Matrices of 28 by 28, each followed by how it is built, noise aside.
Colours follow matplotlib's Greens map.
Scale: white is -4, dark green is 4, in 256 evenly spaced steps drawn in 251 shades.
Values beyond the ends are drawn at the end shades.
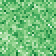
Toeplitz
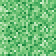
repeating rows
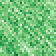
Toeplitz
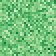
Toeplitz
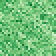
Toeplitz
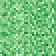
repeating rows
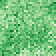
smooth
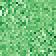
block diagonal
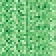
repeating rows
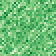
Hankel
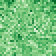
smooth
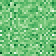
low rank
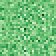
low rank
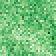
smooth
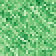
Toeplitz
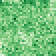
smooth
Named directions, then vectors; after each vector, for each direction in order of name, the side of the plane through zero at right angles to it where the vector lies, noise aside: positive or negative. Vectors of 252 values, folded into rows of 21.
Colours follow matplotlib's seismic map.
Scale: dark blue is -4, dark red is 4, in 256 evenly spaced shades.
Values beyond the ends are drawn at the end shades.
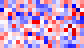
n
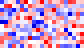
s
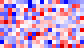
negative, negative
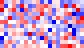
negative, negative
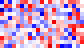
positive, positive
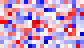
positive, negative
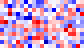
positive, negative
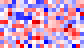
positive, negative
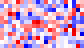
positive, negative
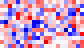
negative, positive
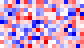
negative, positive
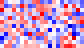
negative, negative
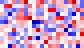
negative, positive
